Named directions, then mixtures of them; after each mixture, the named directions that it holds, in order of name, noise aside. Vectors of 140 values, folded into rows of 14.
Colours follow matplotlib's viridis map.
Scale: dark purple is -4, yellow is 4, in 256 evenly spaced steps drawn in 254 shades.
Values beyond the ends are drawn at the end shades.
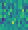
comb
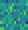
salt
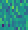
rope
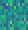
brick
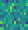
salt.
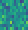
brick, rope.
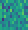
comb, rope.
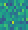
brick, comb.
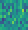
comb.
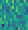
rope.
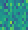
brick, salt.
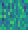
brick, comb.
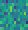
salt.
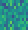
brick.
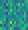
brick, salt.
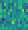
comb.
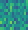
brick, salt.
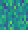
brick.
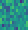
brick, rope.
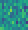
comb, salt.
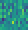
comb.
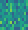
brick, salt.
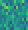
brick.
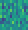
comb.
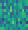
comb, salt.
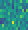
comb, rope.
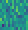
rope.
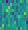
rope, salt.
